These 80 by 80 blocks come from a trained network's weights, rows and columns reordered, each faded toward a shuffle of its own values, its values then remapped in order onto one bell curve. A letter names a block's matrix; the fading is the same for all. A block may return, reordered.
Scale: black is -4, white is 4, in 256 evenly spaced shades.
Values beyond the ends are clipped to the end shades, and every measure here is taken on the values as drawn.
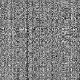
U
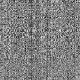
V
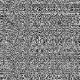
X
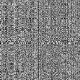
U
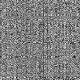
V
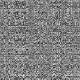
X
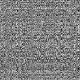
X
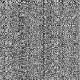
V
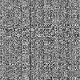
V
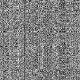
V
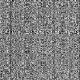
V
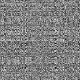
X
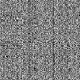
U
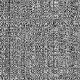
U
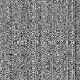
U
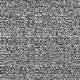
X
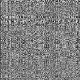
V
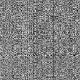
V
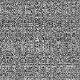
X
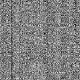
U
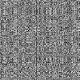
U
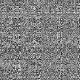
X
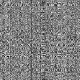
V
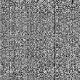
U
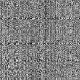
V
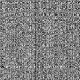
U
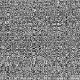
X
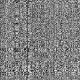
V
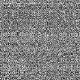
X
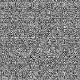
X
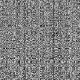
V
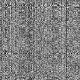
U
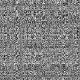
X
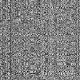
V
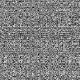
X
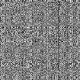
V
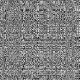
X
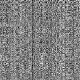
U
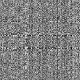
V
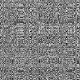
X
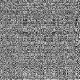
X
